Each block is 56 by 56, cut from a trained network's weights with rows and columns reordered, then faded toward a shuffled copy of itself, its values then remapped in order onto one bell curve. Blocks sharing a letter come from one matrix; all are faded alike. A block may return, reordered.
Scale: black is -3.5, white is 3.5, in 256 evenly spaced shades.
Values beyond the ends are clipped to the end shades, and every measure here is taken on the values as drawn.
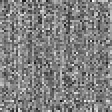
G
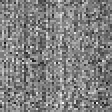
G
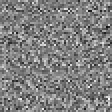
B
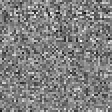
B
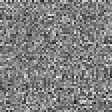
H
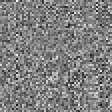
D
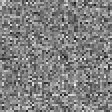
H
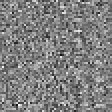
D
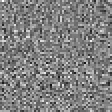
H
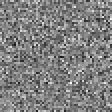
B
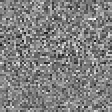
B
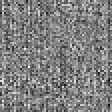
G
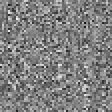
D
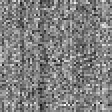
G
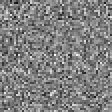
D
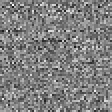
B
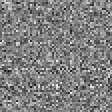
H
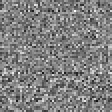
B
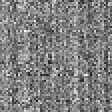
G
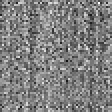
G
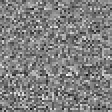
B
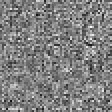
H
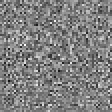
D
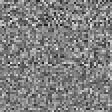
B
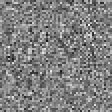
H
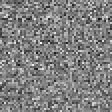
B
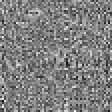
D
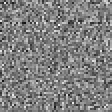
B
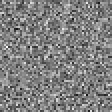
B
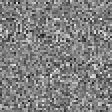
B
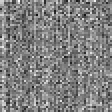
G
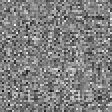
H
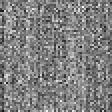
G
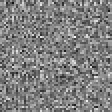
D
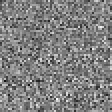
B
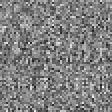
H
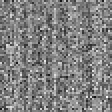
G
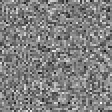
D
